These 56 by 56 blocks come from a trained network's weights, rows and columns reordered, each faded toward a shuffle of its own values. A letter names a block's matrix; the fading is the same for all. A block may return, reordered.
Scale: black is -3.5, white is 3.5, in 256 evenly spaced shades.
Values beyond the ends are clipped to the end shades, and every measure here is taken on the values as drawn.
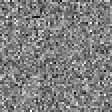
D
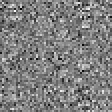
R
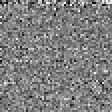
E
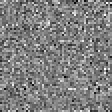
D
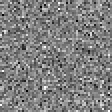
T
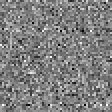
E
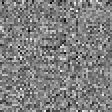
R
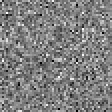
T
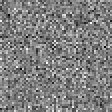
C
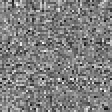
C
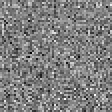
C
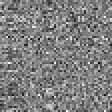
C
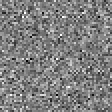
D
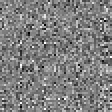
T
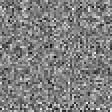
C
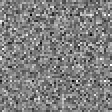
D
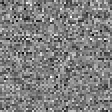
C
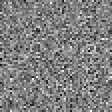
T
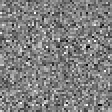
D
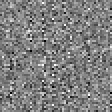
T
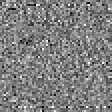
E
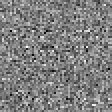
D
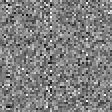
T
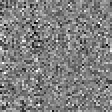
T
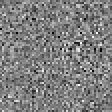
R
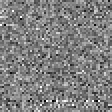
D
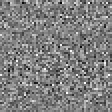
D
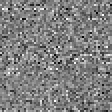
E
